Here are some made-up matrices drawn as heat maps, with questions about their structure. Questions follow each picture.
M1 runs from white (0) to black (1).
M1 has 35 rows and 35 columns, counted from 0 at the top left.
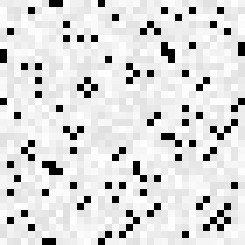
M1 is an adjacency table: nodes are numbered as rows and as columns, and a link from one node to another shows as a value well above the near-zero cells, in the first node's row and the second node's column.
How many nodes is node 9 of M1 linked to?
3
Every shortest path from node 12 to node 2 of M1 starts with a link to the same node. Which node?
node 28
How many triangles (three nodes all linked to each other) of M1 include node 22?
0
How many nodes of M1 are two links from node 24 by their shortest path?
6
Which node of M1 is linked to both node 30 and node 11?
node 18
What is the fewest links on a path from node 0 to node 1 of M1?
3
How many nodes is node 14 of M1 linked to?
2
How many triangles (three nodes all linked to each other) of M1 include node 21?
1
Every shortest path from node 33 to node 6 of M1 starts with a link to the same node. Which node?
node 26
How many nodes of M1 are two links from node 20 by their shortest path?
5
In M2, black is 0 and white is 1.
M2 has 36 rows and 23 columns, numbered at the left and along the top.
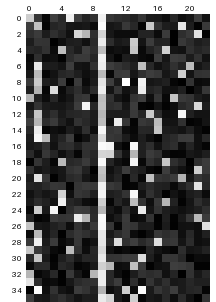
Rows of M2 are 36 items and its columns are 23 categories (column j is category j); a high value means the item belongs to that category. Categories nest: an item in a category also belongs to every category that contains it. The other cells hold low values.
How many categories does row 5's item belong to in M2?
1
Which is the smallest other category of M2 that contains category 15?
19
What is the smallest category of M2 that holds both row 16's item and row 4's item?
13
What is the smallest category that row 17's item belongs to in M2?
10
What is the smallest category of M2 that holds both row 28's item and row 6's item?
1
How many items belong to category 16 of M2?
3
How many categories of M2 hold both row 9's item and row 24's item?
4
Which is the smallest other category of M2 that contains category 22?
0
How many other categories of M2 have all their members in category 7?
1
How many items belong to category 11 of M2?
2
